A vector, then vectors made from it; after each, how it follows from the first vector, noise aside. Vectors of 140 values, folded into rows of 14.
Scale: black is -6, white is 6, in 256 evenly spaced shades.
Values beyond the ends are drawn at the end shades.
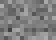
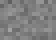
negated, shrunk.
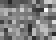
reversed, negated, scaled up.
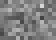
wrapped around, negated.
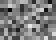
reversed, scaled up.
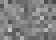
negated.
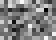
reversed, scaled up.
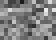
reversed, negated, scaled up.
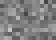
negated.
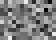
reversed, scaled up.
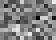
wrapped around, scaled up.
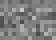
wrapped around, negated.
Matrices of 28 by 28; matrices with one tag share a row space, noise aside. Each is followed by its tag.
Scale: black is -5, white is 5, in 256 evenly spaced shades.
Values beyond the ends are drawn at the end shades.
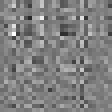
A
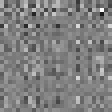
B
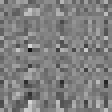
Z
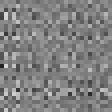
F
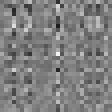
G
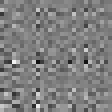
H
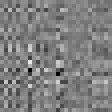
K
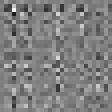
G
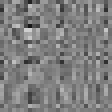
Z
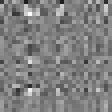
Z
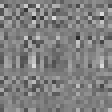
B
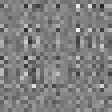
B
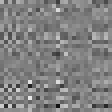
K
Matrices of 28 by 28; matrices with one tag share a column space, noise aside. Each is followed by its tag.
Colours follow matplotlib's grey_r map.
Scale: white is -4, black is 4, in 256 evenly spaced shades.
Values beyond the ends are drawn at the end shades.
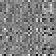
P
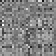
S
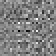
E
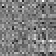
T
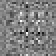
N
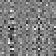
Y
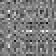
E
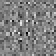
N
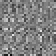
P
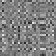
Y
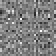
E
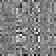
P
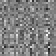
S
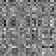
S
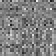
S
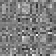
P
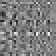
N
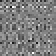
T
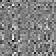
T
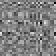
N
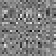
E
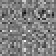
E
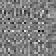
E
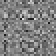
E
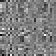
P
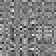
Y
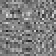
E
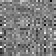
S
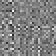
Y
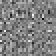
E
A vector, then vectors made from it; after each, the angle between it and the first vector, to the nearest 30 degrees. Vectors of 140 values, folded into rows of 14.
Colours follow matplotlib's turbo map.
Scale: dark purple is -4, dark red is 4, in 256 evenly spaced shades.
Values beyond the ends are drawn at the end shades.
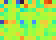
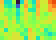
60 degrees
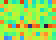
120 degrees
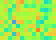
120 degrees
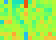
60 degrees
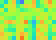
60 degrees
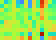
60 degrees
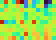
150 degrees
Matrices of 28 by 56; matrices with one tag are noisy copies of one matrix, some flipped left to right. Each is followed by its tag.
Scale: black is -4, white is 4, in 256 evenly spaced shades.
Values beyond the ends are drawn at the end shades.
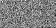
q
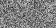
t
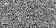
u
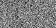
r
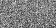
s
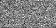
q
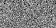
t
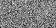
s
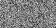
r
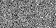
r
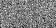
s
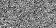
t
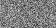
r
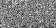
s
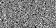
r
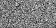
q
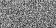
s
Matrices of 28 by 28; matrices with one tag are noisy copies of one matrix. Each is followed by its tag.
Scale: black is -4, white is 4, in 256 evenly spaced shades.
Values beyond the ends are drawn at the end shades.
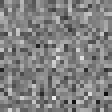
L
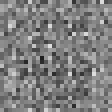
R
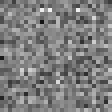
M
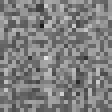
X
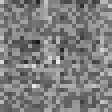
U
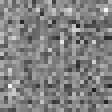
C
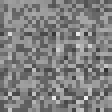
L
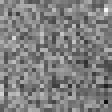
C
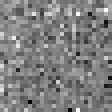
C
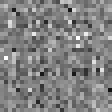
R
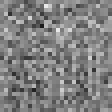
X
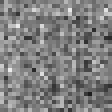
C
